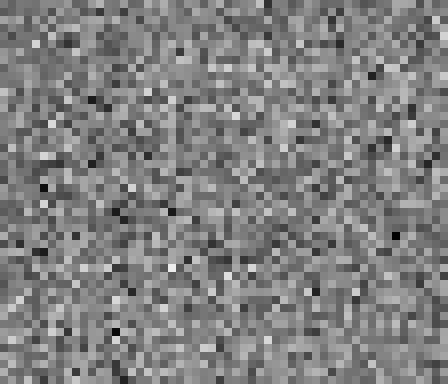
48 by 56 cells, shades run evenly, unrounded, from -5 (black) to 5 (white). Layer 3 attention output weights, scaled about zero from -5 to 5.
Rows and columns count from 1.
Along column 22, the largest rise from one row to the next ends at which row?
28
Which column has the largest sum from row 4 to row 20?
22
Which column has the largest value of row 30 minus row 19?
47
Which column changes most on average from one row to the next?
15
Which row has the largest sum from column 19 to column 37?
9
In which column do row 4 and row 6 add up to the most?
38
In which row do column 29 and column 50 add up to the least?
30
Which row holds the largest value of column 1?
12
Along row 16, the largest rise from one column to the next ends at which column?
7
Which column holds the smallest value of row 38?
45
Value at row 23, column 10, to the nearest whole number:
1
